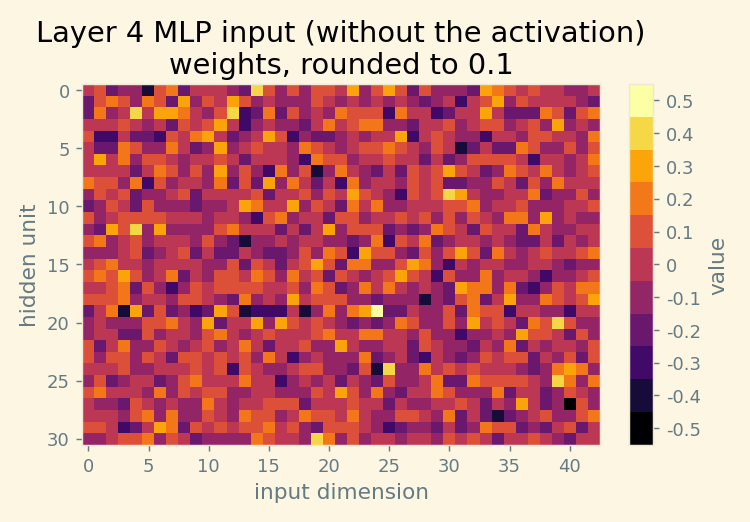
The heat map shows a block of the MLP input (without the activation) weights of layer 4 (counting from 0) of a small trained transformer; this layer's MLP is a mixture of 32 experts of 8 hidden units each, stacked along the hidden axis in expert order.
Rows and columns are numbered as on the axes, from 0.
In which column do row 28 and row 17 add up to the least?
34
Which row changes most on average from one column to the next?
19
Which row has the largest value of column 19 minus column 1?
30
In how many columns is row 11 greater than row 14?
18
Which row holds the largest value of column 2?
12
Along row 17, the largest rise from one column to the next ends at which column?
31
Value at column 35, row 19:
-0.3
